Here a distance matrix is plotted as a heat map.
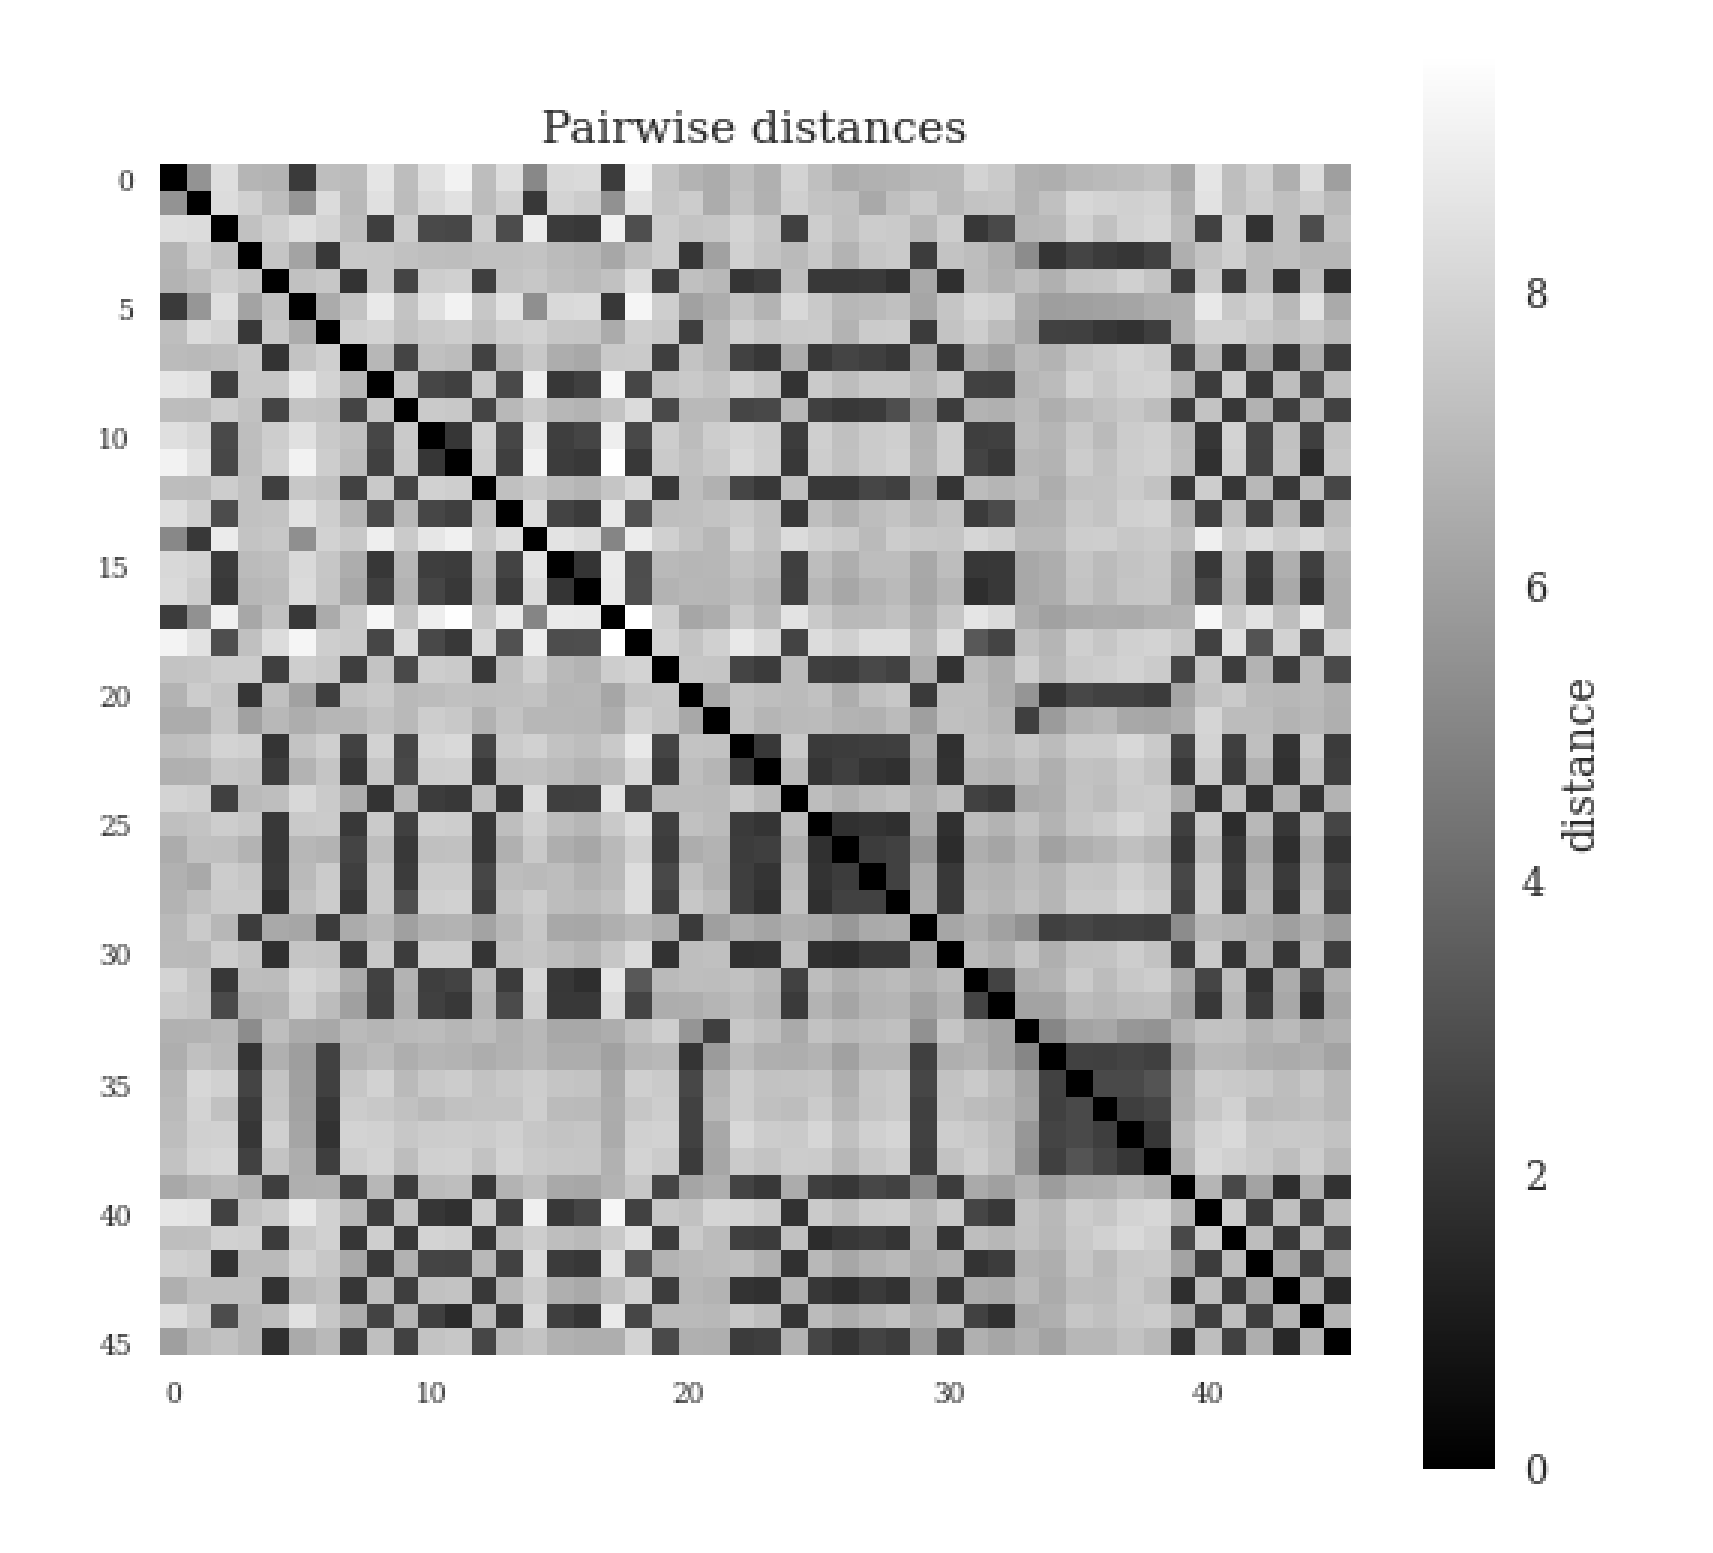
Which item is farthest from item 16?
17
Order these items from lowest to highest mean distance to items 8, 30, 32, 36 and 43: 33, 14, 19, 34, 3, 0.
19, 34, 3, 33, 0, 14
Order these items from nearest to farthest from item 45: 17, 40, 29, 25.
25, 29, 17, 40
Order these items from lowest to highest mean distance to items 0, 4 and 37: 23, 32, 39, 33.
39, 23, 33, 32
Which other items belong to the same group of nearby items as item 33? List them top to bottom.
21
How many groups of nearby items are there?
6
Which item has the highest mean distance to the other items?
14
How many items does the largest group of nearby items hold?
16
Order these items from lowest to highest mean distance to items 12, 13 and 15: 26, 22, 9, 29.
26, 9, 22, 29
